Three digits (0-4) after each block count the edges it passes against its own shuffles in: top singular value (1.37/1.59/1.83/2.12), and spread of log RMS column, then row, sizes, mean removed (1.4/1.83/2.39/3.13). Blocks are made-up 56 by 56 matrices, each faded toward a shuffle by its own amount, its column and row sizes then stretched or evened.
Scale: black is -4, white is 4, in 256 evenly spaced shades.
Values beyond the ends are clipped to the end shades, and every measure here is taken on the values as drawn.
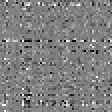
4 2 3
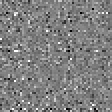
0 1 2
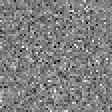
0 0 0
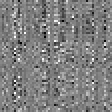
4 4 1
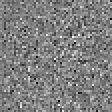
0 1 0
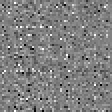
1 2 2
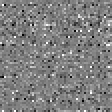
2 1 3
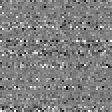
0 0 4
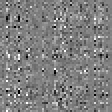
2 4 2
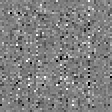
3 2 1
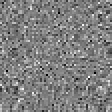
3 0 0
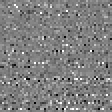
1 0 3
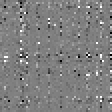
1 3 2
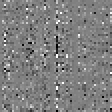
2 4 1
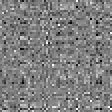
4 2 2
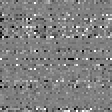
1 1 4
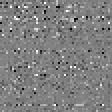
0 1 3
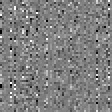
0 4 0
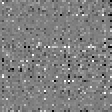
0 2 3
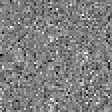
1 2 0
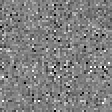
1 1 2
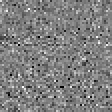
3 0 2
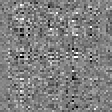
4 3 2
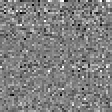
1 2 3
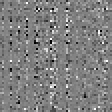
2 4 2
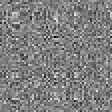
4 1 2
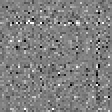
2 2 2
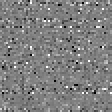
0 0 3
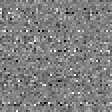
0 0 3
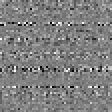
3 0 4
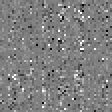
0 3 1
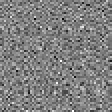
4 0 1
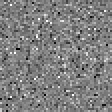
0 0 0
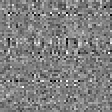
4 1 3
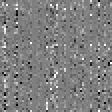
2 4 0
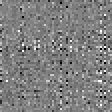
3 3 2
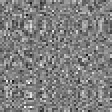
4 2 1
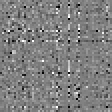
3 3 2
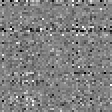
1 2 3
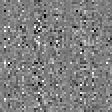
0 3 2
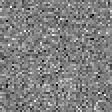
3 0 0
